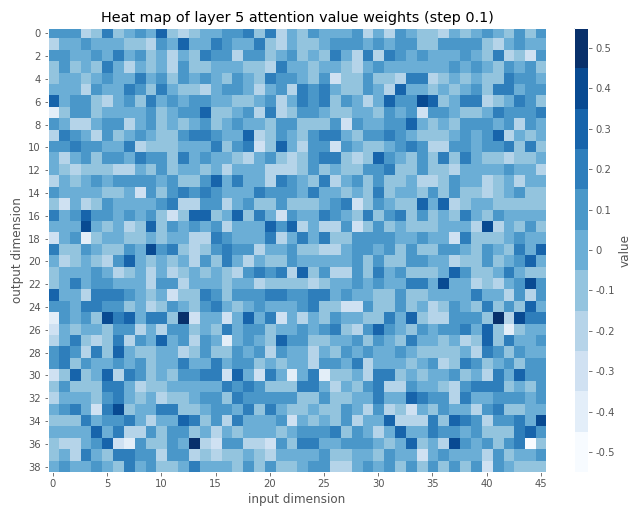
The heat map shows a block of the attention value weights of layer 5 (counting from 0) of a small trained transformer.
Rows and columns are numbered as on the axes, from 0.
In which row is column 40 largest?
17
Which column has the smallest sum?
0
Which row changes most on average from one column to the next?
25
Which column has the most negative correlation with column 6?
13
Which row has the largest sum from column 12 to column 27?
23
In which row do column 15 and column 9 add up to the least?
36
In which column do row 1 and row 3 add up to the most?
12
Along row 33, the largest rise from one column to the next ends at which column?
5
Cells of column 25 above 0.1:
8
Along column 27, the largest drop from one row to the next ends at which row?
24
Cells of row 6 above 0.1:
10
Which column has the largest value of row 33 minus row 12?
6
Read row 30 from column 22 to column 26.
-0.4 0 0.2 -0.4 -0.1
